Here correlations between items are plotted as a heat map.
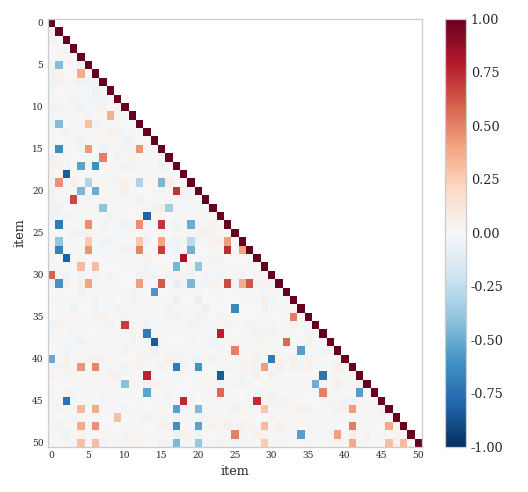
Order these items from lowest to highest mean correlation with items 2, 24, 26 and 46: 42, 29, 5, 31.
42, 29, 5, 31
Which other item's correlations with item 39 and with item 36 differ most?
10
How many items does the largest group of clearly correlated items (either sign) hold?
9
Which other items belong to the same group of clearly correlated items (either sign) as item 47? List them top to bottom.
9
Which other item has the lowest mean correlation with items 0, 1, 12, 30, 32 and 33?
40
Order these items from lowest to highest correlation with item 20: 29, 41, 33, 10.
41, 29, 33, 10
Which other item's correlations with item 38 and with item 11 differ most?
14
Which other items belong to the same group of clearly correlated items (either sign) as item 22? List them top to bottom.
7, 16
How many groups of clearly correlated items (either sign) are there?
13
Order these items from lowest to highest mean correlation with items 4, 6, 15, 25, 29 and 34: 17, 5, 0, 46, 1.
17, 1, 0, 5, 46
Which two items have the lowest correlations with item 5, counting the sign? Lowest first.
1, 19
